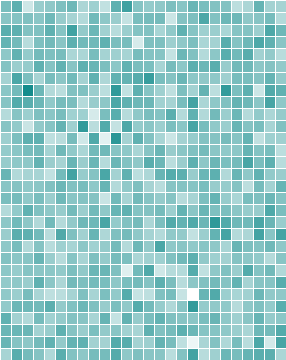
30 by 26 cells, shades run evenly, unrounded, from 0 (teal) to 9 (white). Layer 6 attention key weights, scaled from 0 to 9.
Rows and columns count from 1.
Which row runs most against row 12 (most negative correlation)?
11
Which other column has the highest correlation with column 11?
3
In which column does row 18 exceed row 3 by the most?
1
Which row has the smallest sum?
19
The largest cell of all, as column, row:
18, 25
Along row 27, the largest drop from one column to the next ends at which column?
12
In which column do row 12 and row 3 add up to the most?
10
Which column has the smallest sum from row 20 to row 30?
24
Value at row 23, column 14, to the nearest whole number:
2
